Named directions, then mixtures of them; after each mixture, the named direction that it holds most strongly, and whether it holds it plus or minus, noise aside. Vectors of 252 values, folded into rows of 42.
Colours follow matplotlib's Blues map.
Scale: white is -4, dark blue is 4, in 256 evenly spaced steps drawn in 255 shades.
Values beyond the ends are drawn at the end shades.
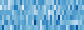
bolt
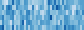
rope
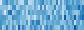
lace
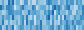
bolt, minus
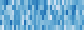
rope, minus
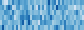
rope, plus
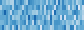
lace, minus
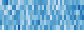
lace, plus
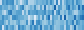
lace, plus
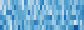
lace, plus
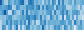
lace, minus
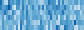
lace, minus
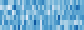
bolt, plus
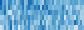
lace, minus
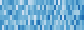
lace, plus
